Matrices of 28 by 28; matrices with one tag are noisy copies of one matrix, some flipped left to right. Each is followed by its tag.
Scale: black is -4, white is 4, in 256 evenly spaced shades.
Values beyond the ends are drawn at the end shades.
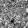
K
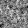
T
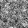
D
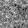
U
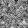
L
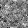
D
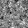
L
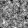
L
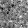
U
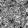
K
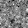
K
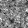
K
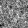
T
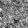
K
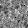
T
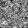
L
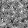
D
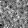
T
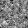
L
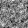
D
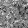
U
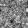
K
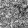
U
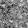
U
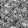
D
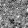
K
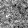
U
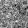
U
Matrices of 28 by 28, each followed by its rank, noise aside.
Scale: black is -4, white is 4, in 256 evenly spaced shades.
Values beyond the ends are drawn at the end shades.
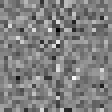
five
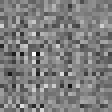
three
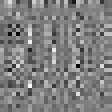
three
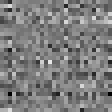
four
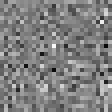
five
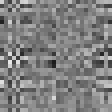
two
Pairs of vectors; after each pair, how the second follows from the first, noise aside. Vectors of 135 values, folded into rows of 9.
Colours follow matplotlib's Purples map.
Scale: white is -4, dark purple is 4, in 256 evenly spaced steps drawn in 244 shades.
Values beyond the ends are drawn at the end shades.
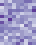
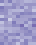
negated, shrunk.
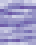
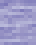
negated, shrunk.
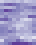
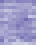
negated, shrunk.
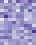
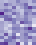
reversed.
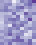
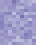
negated, shrunk.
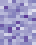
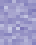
negated, shrunk.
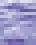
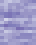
wrapped around, shrunk.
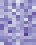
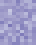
reversed, negated, shrunk.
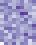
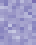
reversed, negated, shrunk.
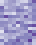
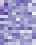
reversed.
